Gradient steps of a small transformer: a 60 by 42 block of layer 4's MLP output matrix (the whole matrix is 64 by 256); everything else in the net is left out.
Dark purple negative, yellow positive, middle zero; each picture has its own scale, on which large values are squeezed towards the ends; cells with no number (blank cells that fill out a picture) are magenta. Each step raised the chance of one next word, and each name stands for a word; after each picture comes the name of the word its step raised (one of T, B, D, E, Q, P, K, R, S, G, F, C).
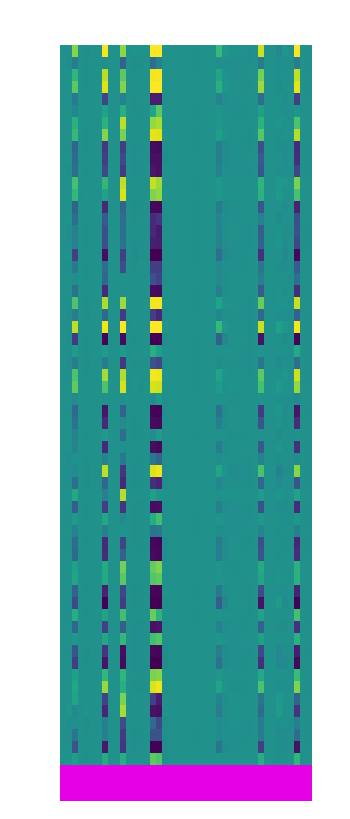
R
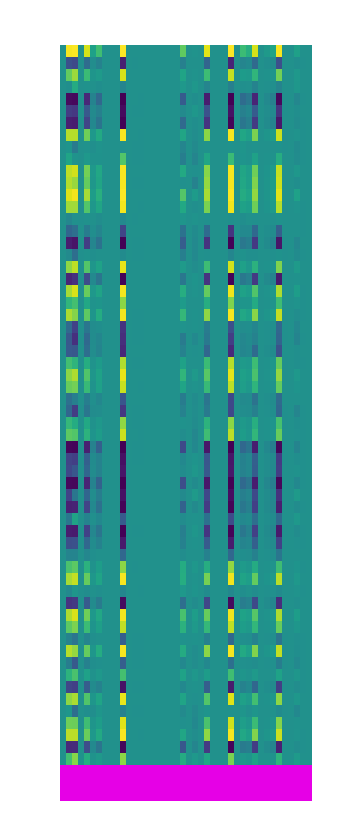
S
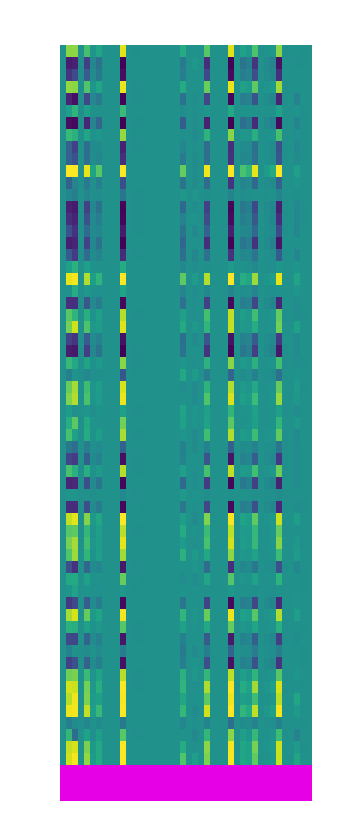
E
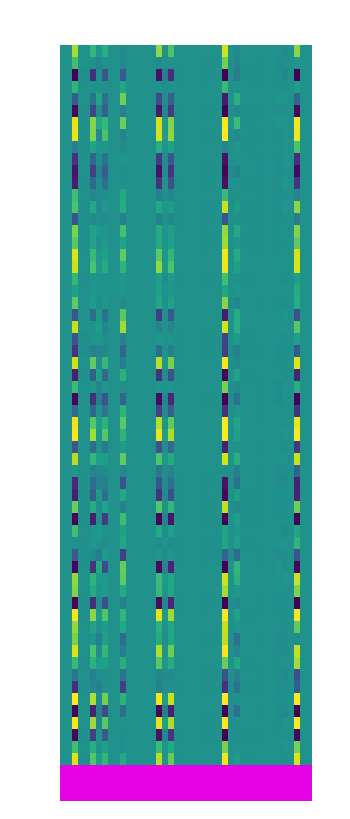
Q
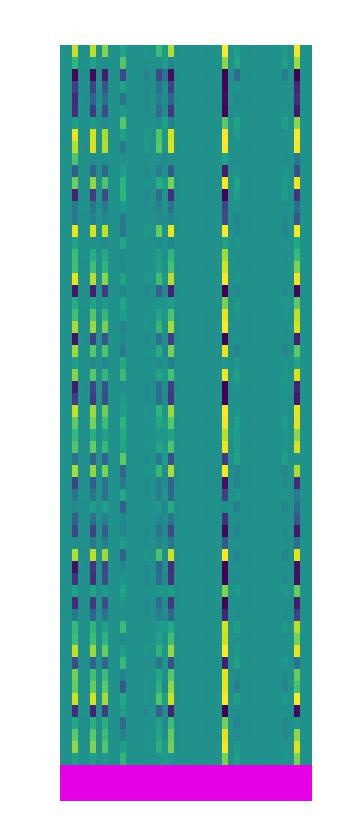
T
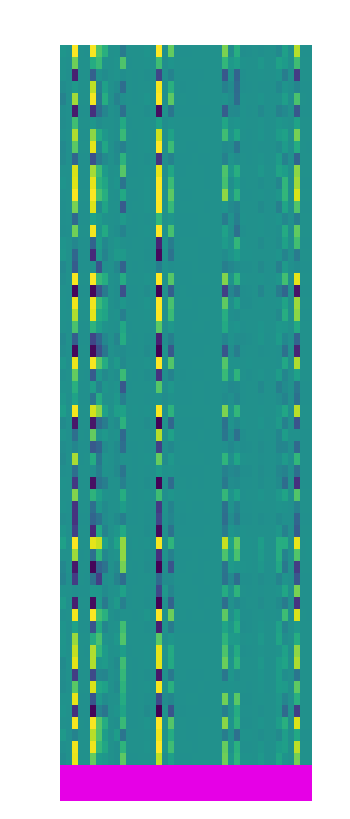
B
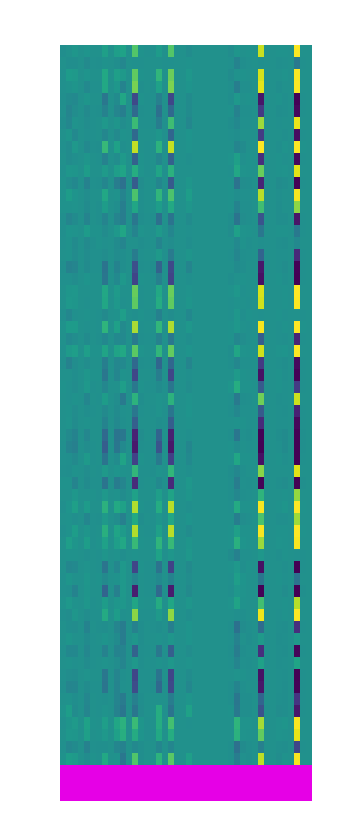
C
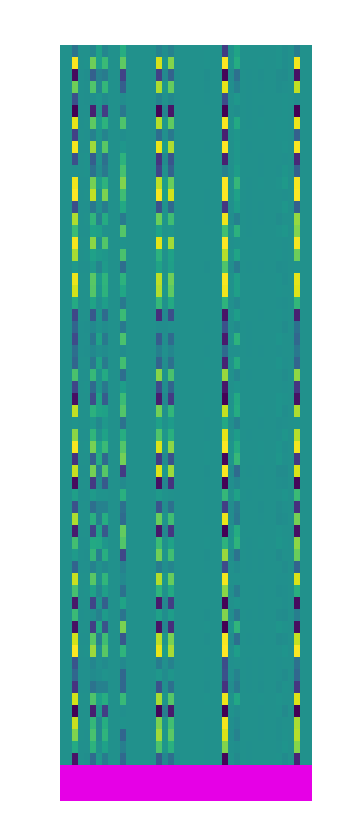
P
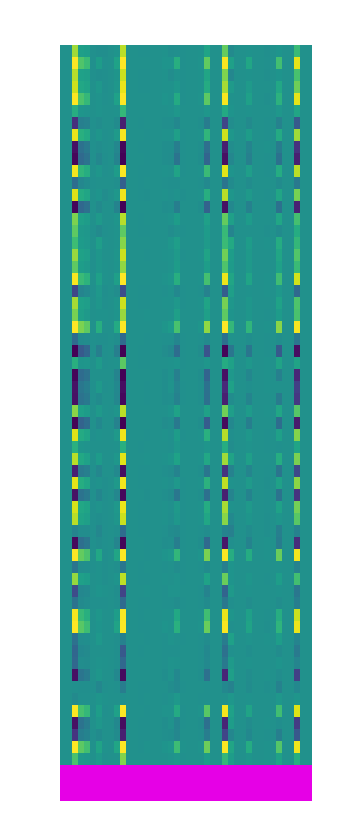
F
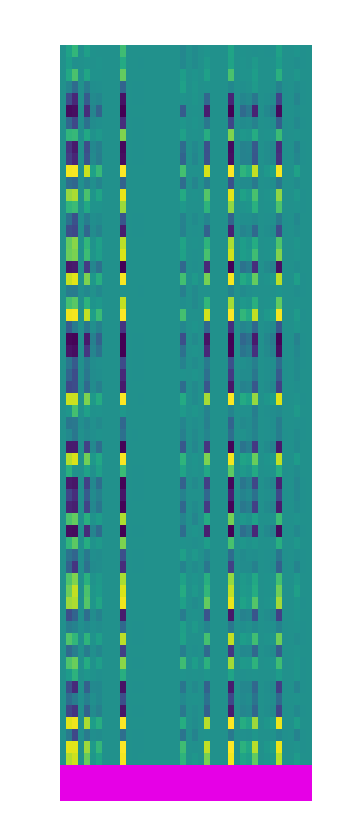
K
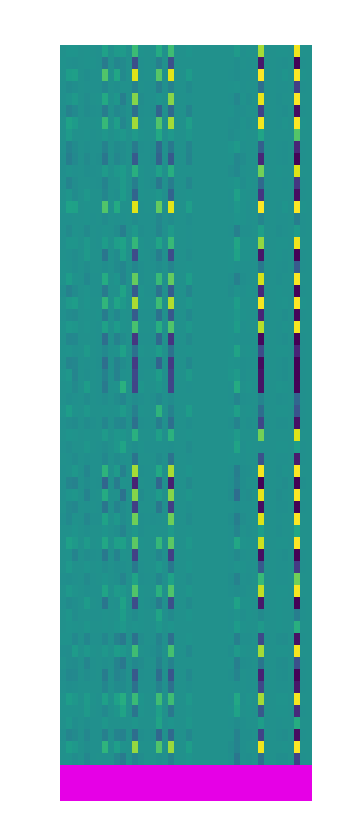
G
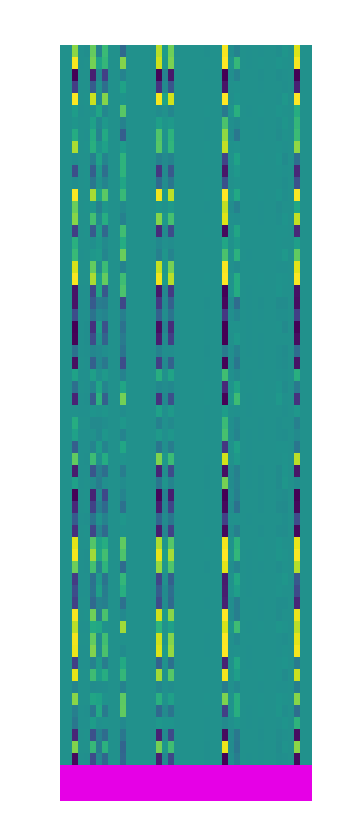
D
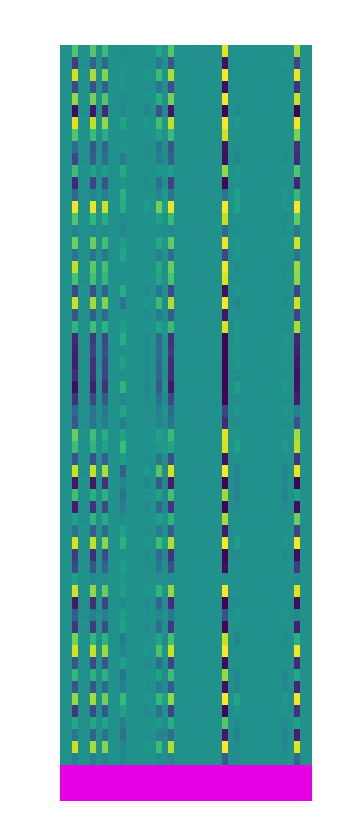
G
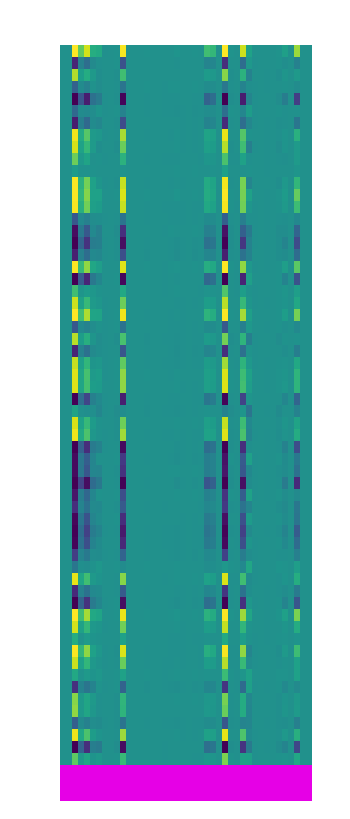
S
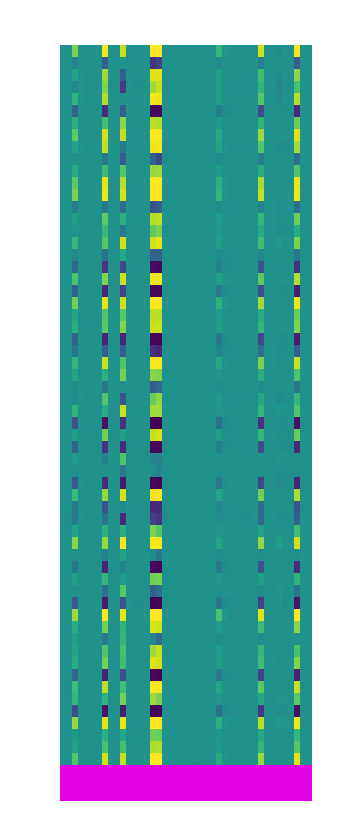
B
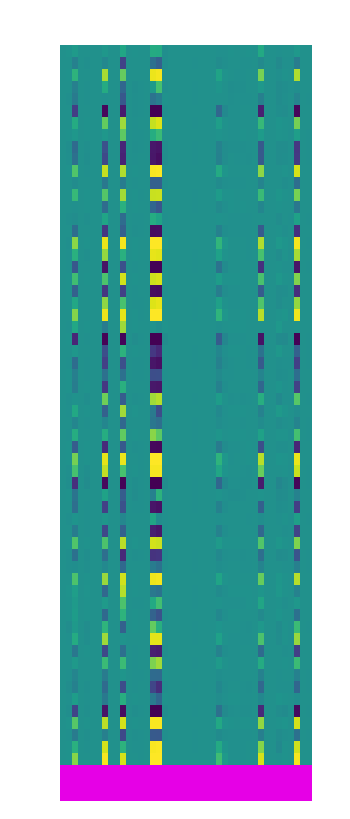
K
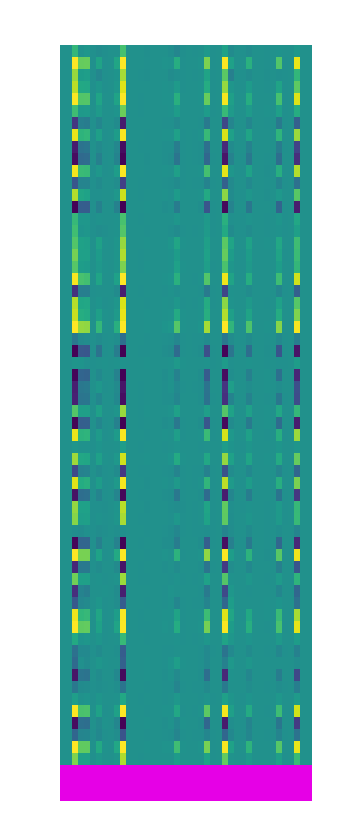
F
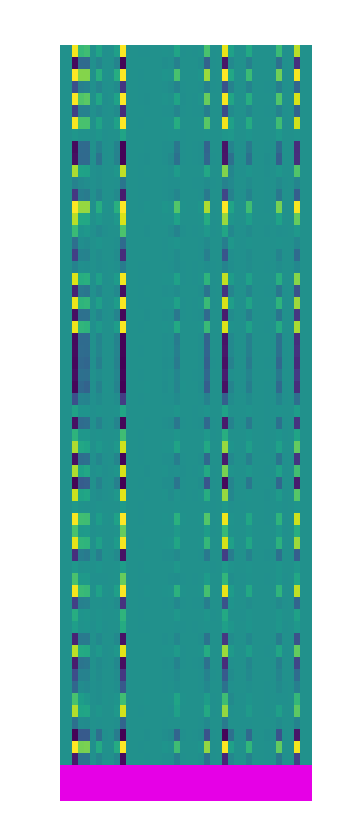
G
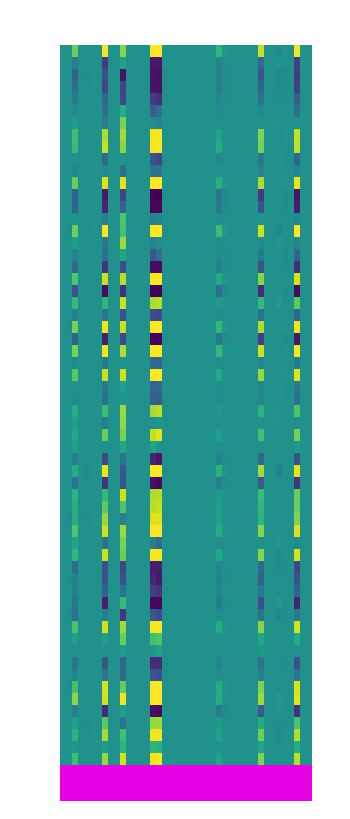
T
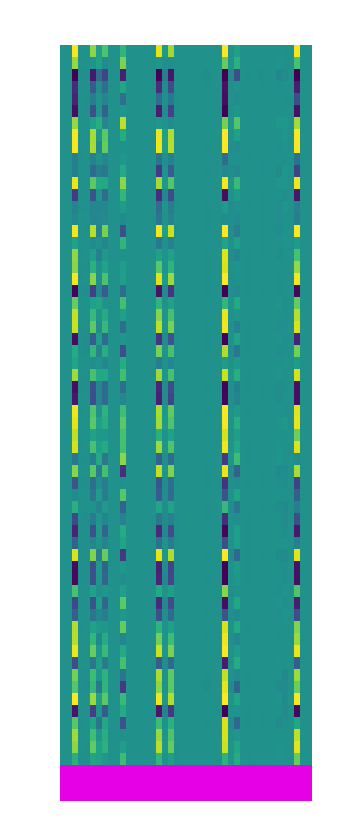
T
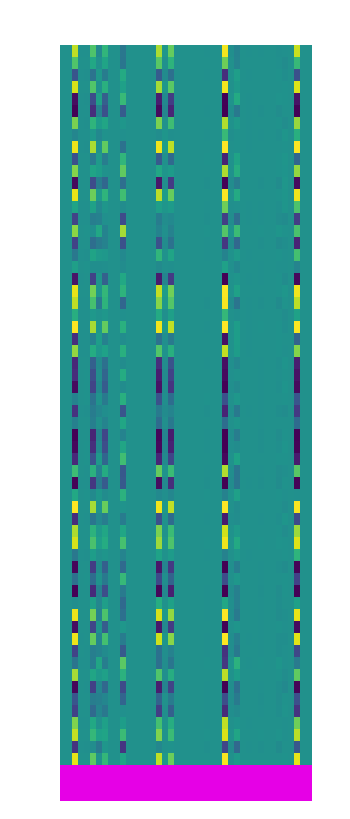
C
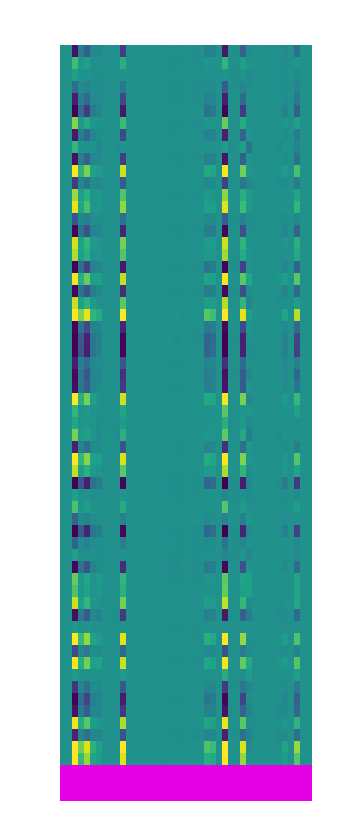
K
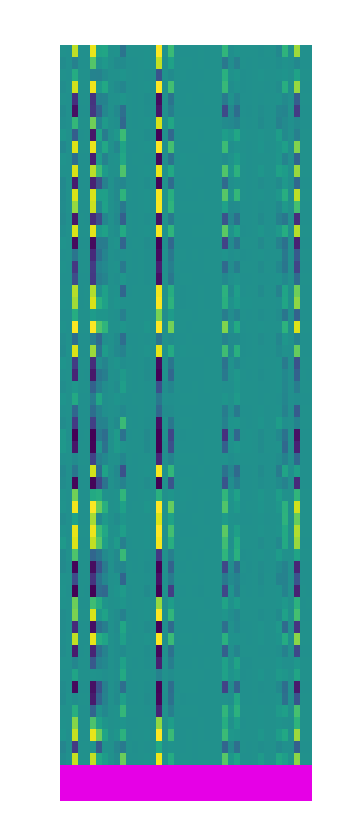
C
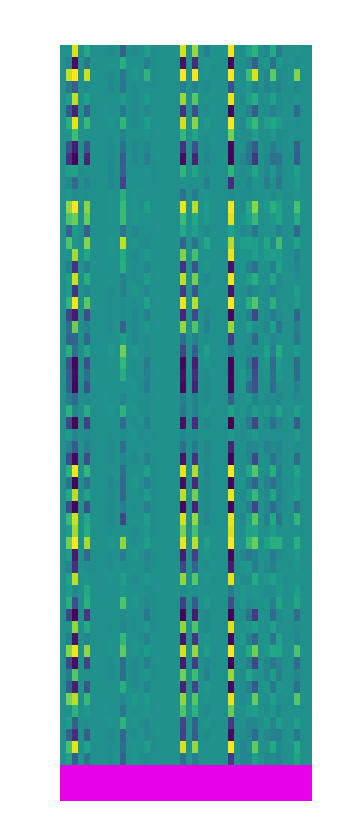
G
